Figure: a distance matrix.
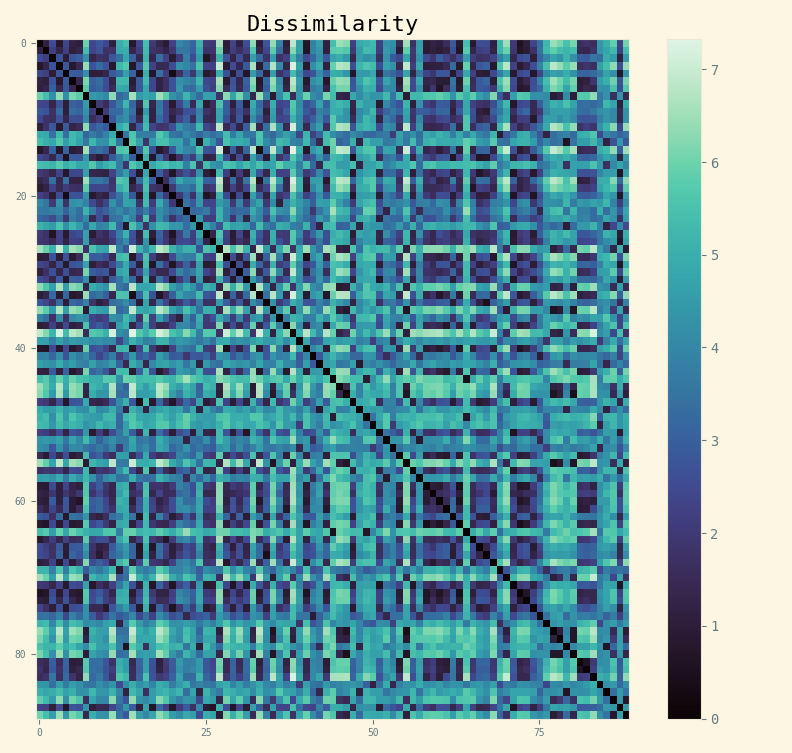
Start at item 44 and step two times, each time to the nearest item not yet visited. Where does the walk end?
49
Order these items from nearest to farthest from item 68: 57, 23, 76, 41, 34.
34, 23, 41, 57, 76
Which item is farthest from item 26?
38
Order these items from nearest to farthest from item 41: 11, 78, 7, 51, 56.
51, 56, 11, 7, 78
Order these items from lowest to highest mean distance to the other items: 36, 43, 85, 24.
43, 36, 24, 85
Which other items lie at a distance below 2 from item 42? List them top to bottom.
13, 16, 24, 48, 79, 85
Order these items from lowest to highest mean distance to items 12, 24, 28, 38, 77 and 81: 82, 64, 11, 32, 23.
32, 82, 23, 11, 64
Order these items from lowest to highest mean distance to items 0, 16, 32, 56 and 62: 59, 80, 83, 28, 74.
74, 59, 28, 83, 80
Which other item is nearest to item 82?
81
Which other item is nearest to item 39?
53
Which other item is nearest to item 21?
36
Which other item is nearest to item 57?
52
